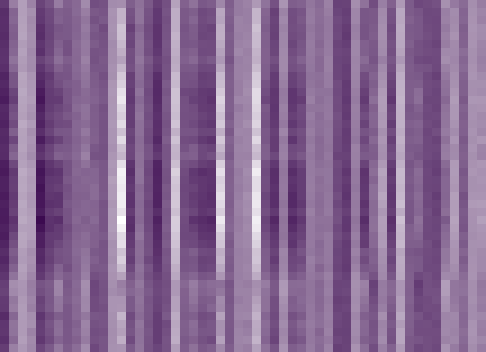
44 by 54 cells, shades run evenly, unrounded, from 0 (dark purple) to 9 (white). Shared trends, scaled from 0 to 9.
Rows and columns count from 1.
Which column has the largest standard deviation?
14
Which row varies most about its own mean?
28
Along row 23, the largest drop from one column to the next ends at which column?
15
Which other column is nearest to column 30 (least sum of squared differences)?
22
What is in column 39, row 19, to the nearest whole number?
2
